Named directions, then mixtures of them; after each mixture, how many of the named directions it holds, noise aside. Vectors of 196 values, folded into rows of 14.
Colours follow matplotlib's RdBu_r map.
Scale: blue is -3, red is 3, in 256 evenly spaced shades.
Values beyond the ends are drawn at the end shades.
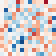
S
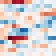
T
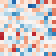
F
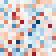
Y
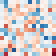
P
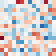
four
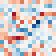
two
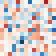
one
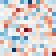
four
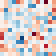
two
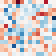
two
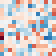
three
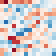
three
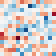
three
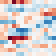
one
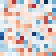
two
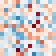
three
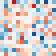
three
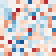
three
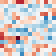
four
